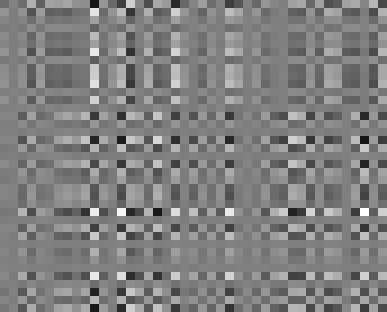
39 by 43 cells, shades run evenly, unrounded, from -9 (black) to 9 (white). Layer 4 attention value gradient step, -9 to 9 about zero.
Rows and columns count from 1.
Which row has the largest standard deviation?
27
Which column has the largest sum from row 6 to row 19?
11
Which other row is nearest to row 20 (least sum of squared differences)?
17
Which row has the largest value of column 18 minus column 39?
18
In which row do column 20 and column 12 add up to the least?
1
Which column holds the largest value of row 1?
15
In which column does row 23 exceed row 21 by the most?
41
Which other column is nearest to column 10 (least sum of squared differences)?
16
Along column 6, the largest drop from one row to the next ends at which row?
2
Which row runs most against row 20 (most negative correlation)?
34
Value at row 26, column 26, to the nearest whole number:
-2
